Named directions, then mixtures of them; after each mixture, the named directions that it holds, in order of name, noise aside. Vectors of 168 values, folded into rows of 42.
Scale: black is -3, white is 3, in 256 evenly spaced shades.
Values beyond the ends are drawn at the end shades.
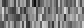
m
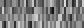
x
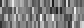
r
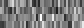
m, r.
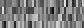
x.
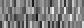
m, x.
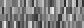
x.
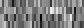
r, x.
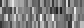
r.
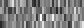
m, r.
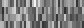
m.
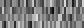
x.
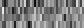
m, x.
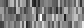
m, r.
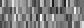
r.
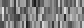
m.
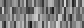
x.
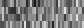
m.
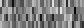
r.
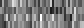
r, x.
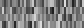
x.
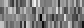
m, r.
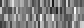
r.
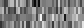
m, r.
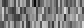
m.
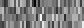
m, r.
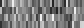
r.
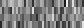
r, x.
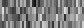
m.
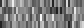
r.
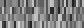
x.
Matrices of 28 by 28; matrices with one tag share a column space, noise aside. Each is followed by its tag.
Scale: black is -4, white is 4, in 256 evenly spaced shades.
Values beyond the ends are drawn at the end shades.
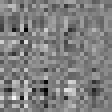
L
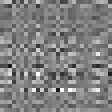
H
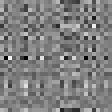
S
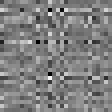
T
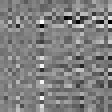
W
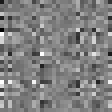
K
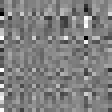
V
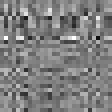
V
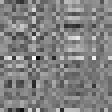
S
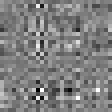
L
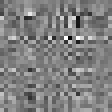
V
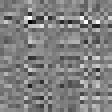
W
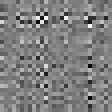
W
